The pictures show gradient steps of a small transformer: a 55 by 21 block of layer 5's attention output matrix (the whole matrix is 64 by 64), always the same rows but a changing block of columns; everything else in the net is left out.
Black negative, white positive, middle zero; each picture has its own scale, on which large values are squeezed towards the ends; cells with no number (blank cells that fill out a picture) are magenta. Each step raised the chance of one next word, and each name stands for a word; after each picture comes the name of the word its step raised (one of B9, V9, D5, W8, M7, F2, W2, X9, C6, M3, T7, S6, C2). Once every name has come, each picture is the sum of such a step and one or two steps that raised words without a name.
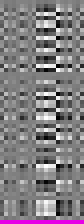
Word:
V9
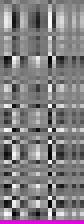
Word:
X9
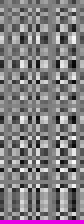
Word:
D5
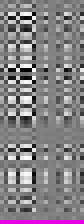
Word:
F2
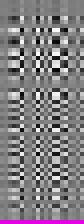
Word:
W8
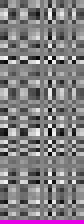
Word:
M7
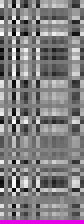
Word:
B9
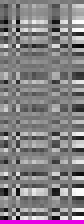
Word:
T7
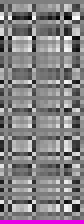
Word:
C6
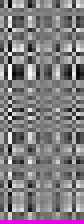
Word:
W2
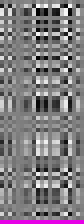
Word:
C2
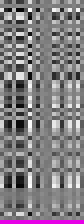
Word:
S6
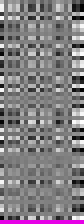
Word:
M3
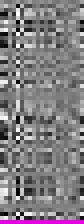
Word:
T7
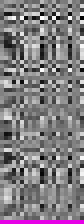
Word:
F2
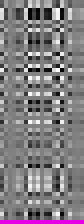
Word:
W8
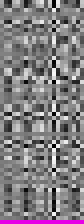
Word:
D5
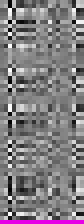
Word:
T7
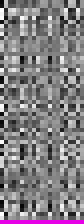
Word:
X9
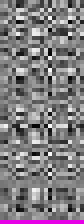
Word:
W8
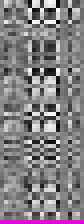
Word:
B9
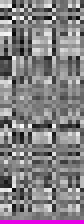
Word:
B9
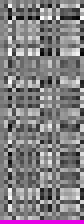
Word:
M3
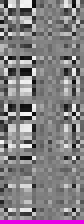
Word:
C2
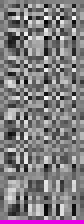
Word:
V9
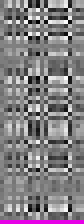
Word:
C6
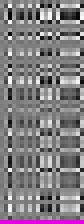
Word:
M7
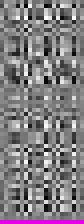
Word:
W2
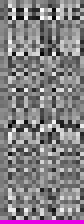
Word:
M3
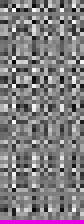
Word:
S6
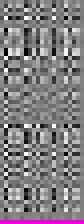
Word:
W8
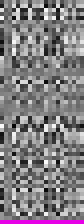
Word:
D5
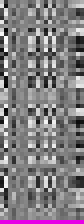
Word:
B9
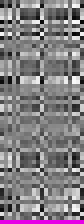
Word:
T7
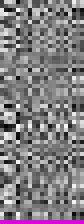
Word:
X9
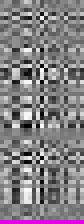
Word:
F2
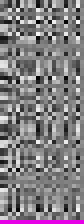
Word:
D5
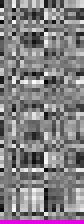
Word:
D5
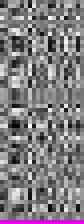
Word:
W2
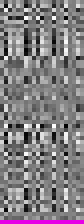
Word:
C2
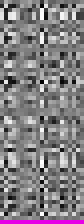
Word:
D5
